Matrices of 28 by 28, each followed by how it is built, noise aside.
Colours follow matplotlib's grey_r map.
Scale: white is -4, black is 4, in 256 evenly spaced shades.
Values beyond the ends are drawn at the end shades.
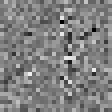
uneven columns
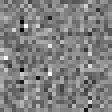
uneven columns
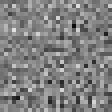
low rank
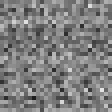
repeating columns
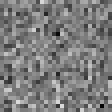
low rank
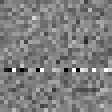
uneven rows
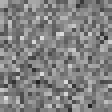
noise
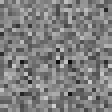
repeating columns
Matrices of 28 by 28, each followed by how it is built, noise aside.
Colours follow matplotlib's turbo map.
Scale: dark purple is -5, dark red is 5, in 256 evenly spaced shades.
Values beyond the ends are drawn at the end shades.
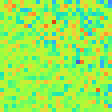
upper triangular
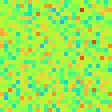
repeating rows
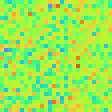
repeating rows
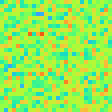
repeating rows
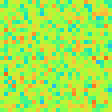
repeating rows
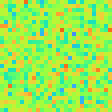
noise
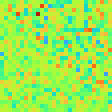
upper triangular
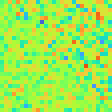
upper triangular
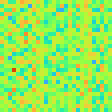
repeating rows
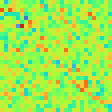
banded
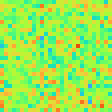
blocks
